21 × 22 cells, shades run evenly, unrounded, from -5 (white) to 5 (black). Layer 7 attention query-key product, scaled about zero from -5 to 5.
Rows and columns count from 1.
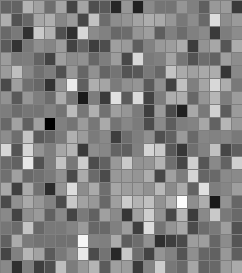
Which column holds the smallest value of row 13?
3
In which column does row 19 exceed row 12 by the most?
15
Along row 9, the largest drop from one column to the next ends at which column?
18
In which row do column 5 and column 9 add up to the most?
10
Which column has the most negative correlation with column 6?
2
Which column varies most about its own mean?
8
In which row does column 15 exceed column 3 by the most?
11
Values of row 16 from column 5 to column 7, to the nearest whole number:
0 2 -3
